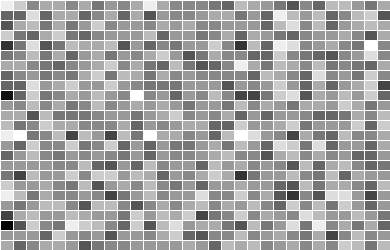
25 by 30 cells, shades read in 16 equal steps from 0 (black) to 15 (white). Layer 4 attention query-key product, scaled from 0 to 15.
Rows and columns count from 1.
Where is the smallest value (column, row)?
1, 23
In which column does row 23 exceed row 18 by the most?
25
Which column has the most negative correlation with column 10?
6
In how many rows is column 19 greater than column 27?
6
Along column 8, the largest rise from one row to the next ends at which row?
18
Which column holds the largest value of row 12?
14
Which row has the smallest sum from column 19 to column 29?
12
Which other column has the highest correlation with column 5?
28
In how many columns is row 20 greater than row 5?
14
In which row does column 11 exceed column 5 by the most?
10
